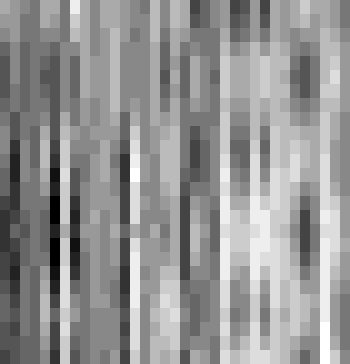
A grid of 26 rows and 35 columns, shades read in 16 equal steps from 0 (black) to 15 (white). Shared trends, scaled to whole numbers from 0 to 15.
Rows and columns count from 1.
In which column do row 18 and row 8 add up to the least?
6
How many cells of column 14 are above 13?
6
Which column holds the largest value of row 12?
14
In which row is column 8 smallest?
18
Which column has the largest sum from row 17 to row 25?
33
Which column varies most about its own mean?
8
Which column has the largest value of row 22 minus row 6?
17
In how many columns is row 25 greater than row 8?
14
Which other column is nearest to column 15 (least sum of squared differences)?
10
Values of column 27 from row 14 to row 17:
10 12 14 14
